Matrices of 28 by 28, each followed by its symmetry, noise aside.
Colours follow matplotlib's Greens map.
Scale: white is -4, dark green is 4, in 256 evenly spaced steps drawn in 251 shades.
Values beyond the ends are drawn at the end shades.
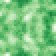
mirrored top to bottom.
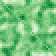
same after a half turn.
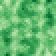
same after a half turn.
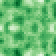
mirrored top to bottom.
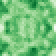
mirrored top to bottom.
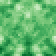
mirrored left to right.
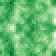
mirrored top to bottom.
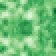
mirrored top to bottom.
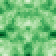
mirrored left to right.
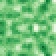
mirrored top to bottom.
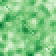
symmetric across the other diagonal.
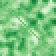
symmetric across the other diagonal.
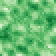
same after a half turn.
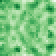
mirrored top to bottom.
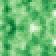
mirrored top to bottom.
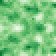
mirrored top to bottom.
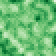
symmetric across the other diagonal.
